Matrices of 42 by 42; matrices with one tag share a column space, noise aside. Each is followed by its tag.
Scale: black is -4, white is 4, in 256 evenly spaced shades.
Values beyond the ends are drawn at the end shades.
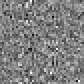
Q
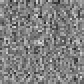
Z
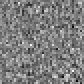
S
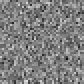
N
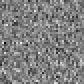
Q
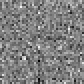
N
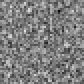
S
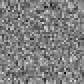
N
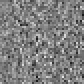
Q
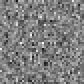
Q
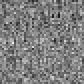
Z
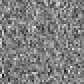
S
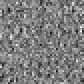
S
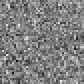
N
